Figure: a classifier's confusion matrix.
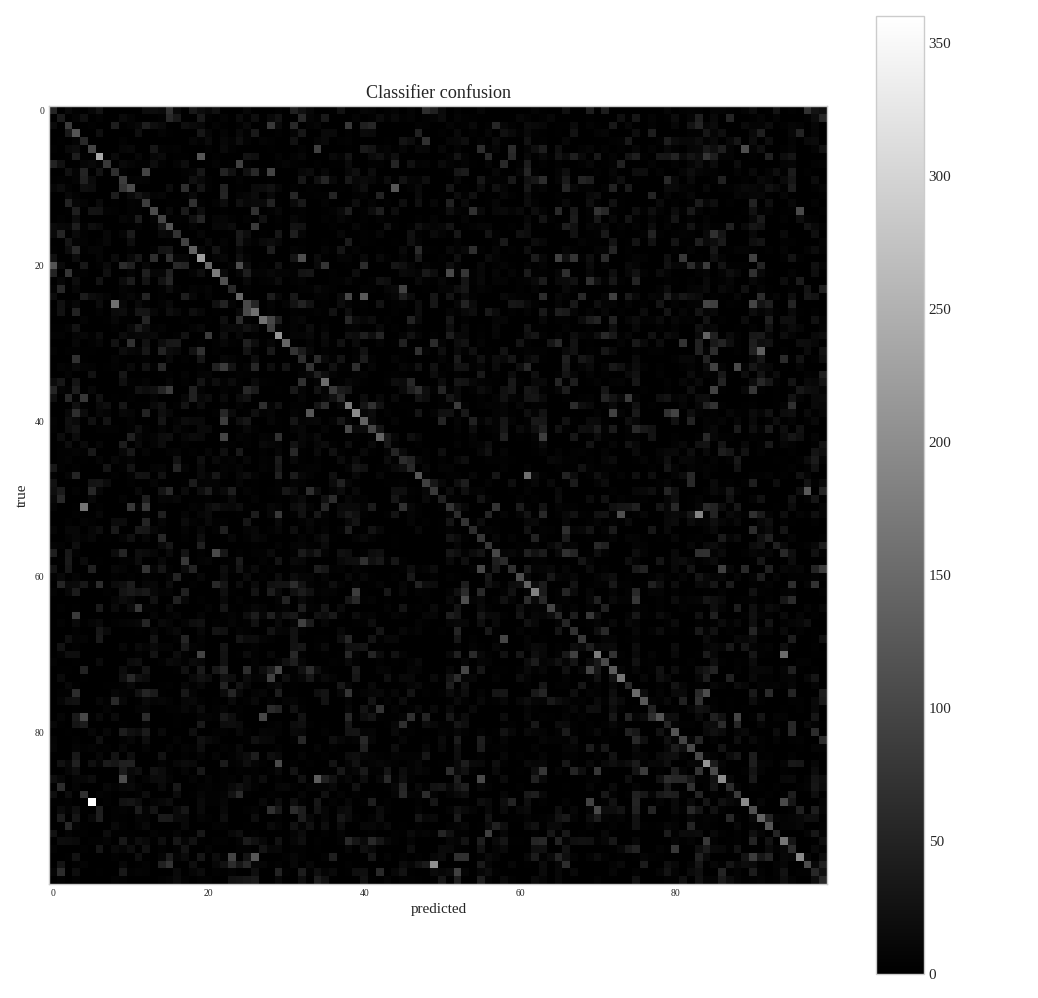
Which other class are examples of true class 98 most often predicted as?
52
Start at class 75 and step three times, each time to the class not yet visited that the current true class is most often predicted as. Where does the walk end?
20
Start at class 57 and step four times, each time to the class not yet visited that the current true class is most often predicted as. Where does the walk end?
48
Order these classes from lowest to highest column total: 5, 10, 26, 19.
5, 10, 26, 19
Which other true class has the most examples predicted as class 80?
39
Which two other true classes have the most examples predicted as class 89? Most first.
5, 59
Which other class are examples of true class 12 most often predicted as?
18
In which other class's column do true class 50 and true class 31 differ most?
91
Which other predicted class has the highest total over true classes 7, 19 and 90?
32
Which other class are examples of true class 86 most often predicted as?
34
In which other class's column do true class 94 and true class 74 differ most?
84
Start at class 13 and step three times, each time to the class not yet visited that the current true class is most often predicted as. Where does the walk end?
25
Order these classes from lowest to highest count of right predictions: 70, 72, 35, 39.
72, 35, 70, 39
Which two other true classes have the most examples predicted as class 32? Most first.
19, 66
